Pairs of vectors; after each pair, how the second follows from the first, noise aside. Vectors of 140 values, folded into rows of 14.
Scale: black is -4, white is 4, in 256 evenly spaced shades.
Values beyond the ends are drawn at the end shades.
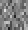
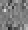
partly zeroed.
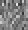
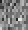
wrapped around, negated.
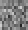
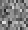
wrapped around.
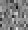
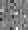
partly zeroed.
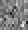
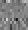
wrapped around, negated, partly zeroed.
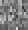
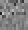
wrapped around, negated, partly zeroed.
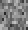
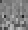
reversed, partly zeroed.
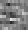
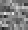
wrapped around.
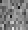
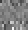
partly zeroed.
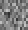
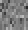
reversed, negated, partly zeroed.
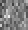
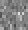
reversed, partly zeroed.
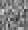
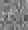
reversed, negated, shrunk.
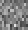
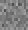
reversed, negated, shrunk.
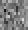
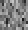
wrapped around.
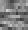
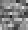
reversed.
